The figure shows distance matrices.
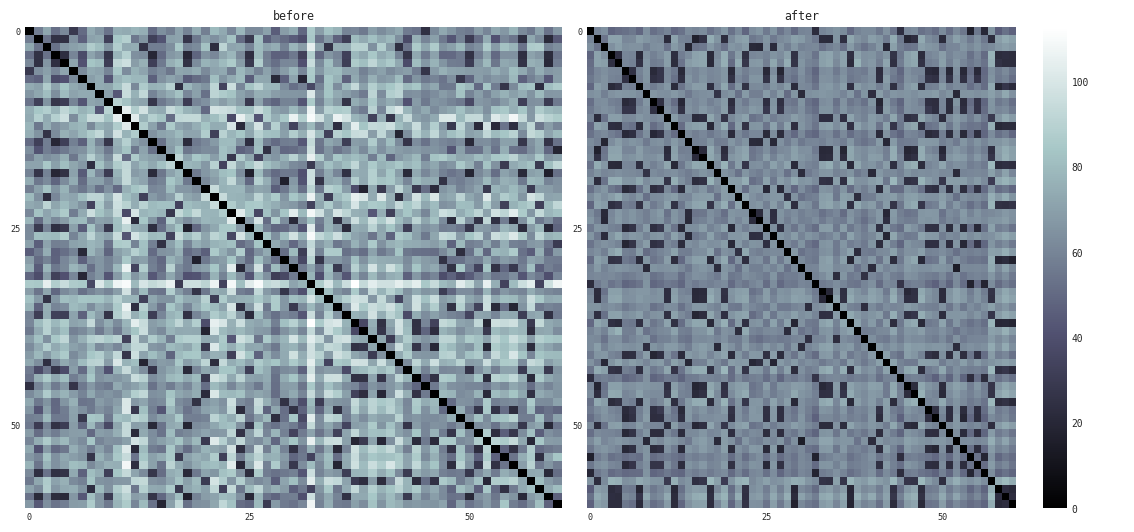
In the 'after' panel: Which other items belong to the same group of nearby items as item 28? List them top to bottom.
21, 38
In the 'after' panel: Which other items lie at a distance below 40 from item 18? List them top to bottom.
8, 30, 40, 52
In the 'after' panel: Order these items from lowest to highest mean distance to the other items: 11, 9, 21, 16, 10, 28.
9, 10, 11, 16, 28, 21
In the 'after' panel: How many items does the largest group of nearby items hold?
14
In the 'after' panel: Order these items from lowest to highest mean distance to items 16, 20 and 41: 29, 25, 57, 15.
25, 15, 57, 29
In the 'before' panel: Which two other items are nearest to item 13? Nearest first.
42, 2
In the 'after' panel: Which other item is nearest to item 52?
30
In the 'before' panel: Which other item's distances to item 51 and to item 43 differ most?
12
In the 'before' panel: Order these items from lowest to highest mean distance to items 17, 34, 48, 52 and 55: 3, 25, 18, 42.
3, 18, 25, 42
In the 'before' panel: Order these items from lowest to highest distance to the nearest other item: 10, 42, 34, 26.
42, 34, 26, 10
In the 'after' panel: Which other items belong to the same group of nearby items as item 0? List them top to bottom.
32, 44, 54, 56
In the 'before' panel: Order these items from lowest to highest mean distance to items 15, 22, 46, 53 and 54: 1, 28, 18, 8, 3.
1, 3, 18, 28, 8
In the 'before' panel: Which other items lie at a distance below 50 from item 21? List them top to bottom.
2, 13, 34, 42
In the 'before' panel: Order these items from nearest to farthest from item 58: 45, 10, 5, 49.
45, 5, 49, 10
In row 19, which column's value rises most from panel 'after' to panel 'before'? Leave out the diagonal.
11
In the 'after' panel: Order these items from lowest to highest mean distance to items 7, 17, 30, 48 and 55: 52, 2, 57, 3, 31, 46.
3, 52, 31, 2, 46, 57
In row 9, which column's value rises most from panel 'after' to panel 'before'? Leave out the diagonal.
10
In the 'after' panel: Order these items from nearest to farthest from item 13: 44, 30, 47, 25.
25, 44, 47, 30
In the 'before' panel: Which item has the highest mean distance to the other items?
32
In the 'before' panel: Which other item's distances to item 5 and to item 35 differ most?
55
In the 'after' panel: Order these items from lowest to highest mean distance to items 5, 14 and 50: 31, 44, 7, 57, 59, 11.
11, 57, 44, 31, 7, 59
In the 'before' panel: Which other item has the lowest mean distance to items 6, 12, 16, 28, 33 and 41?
31
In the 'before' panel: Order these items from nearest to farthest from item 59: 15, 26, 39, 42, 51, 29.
15, 29, 51, 42, 26, 39
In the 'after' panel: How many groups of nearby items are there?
8
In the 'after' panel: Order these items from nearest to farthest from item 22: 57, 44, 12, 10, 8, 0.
12, 0, 44, 10, 8, 57
